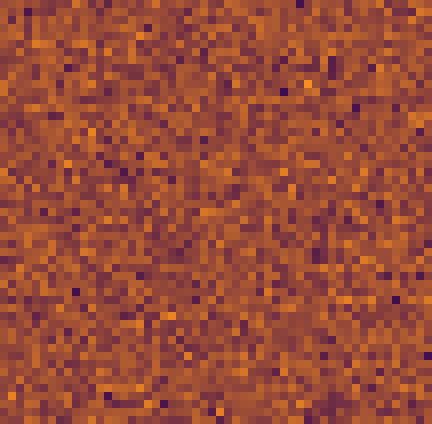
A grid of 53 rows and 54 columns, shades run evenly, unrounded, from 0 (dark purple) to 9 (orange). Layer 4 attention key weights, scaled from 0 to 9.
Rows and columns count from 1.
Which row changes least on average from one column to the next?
19
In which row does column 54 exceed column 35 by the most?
38
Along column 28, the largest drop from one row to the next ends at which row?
53
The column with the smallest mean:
22
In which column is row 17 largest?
12
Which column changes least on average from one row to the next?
34
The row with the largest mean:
5
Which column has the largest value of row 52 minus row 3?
28
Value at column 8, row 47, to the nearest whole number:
3
